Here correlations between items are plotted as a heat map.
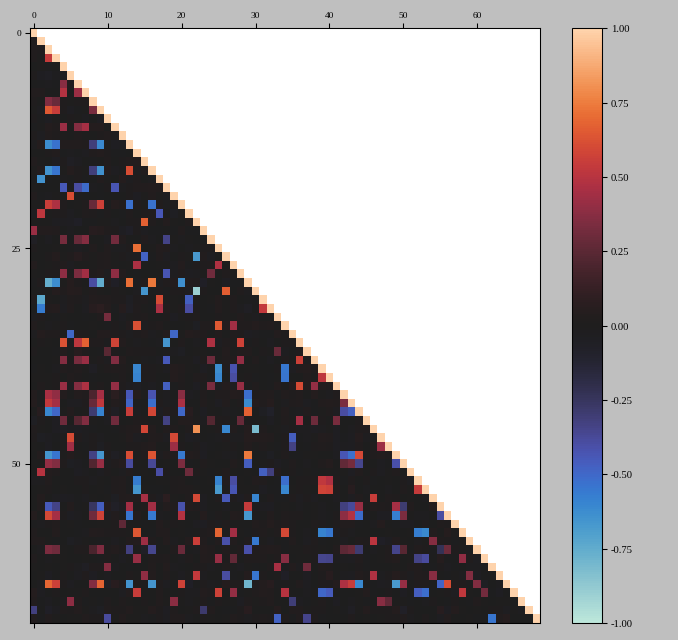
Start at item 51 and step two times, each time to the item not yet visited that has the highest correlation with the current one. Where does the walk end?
21
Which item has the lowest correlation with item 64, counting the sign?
29
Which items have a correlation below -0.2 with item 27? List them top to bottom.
39, 40, 52, 53
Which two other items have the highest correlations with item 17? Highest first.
31, 32
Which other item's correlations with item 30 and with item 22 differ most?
46
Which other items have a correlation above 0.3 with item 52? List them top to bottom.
39, 40, 53
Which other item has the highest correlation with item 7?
36
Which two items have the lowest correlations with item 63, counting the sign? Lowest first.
30, 26
